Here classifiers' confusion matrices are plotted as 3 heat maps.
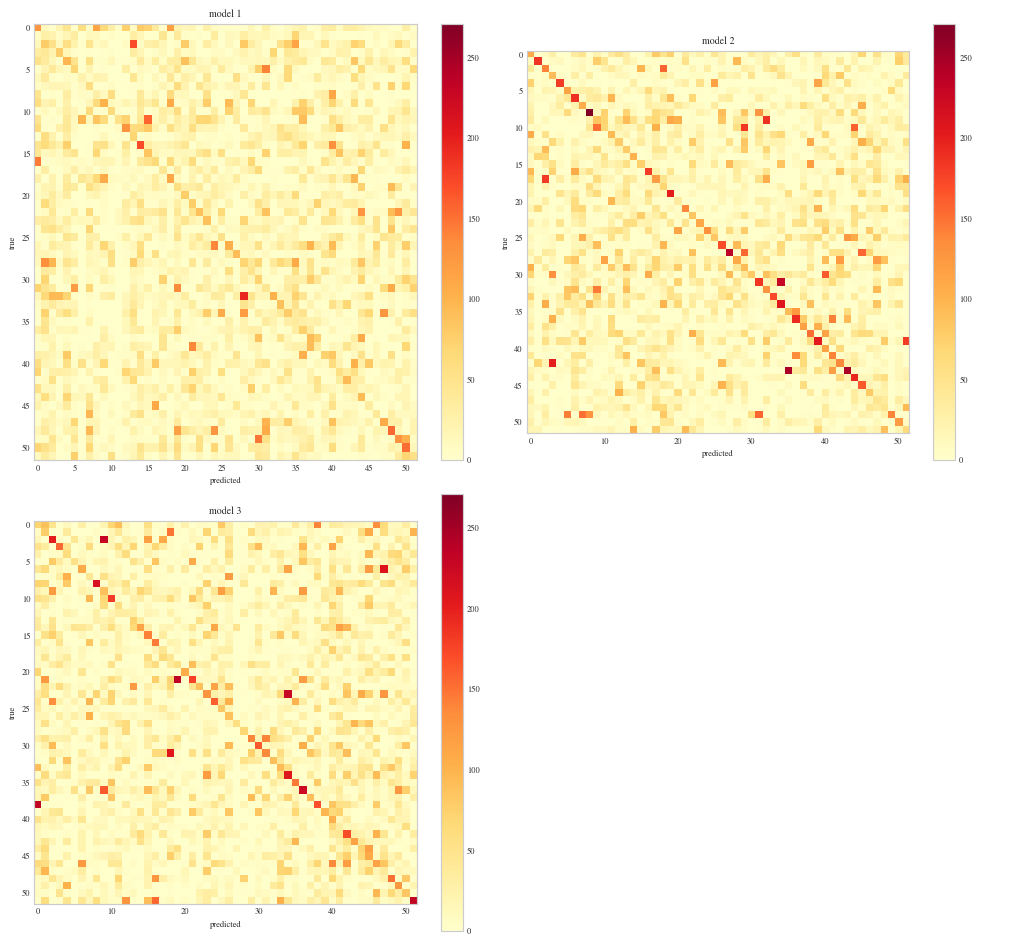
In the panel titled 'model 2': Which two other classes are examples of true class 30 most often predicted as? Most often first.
40, 3
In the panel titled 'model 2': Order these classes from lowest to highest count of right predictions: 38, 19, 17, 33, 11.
11, 17, 38, 33, 19
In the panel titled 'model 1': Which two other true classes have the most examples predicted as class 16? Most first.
45, 40
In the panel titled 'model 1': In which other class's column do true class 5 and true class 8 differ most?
31
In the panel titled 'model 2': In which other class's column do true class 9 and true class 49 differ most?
32
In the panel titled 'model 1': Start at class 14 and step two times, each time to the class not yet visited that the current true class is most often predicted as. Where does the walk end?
43
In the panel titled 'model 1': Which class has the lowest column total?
11
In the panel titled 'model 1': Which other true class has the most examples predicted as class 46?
26
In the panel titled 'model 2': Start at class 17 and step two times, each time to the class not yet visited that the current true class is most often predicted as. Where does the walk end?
18
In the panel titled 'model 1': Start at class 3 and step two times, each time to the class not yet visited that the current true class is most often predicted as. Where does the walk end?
28
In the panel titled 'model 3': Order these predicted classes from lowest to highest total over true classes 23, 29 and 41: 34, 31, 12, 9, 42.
12, 9, 42, 31, 34
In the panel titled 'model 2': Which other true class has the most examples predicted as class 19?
9
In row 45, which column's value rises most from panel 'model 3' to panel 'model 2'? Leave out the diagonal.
26
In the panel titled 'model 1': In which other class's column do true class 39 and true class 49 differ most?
30
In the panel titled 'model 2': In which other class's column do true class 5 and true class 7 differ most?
45
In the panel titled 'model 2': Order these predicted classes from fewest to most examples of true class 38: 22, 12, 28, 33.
28, 33, 12, 22
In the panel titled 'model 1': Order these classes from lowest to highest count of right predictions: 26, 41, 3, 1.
1, 41, 3, 26
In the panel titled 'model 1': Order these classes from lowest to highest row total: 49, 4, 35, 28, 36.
35, 36, 49, 4, 28
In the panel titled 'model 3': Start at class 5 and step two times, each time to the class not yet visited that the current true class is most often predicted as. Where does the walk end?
19
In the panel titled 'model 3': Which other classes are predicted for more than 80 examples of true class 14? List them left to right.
24, 41, 42
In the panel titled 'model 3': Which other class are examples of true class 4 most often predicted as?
45
